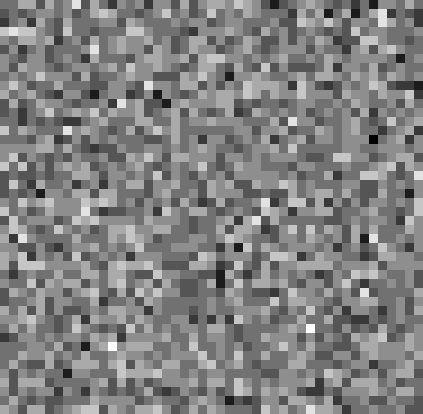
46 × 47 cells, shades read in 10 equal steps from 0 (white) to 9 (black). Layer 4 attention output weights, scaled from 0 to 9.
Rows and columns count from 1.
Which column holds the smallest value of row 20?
47
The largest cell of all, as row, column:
16, 42
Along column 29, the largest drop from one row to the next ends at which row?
25
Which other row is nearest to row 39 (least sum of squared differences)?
38
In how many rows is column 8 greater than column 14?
23
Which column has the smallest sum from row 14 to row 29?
33
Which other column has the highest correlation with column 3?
1
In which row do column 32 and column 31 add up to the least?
29
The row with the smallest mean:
30
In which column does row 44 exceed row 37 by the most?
35
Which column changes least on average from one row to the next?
20
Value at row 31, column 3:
5
